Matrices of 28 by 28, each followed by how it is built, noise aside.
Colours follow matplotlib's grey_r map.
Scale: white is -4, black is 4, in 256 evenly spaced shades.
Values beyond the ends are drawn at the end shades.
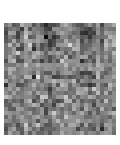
blocks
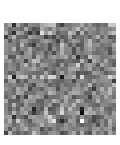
low rank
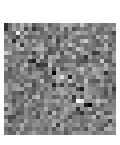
banded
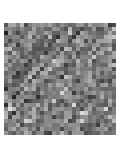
Hankel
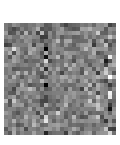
uneven columns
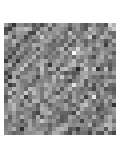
Hankel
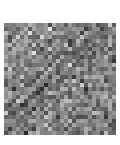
Hankel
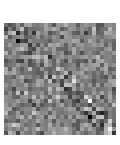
banded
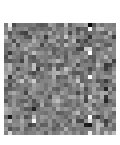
uneven columns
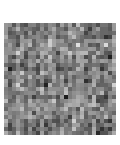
blocks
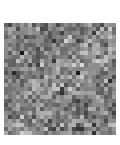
Hankel
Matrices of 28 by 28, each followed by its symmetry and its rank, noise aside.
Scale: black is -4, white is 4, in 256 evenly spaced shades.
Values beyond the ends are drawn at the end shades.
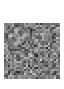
symmetric, rank seven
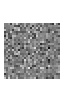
antisymmetric, rank six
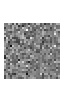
antisymmetric, rank six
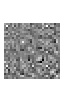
symmetric, rank six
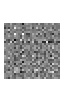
no symmetry, rank five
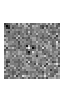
symmetric, rank seven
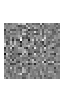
no symmetry, rank six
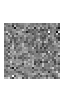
antisymmetric, rank six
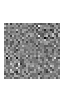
antisymmetric, rank six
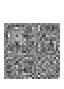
symmetric, rank six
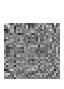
no symmetry, rank five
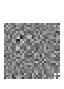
symmetric, rank five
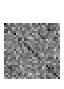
symmetric, rank seven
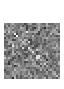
symmetric, rank seven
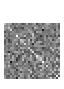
symmetric, rank six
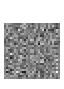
no symmetry, rank five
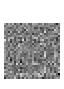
no symmetry, rank six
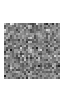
no symmetry, rank seven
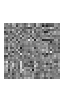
antisymmetric, rank six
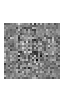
no symmetry, rank six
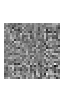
antisymmetric, rank six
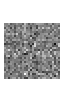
antisymmetric, rank six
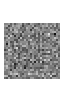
no symmetry, rank seven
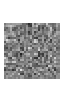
no symmetry, rank five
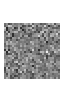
antisymmetric, rank six
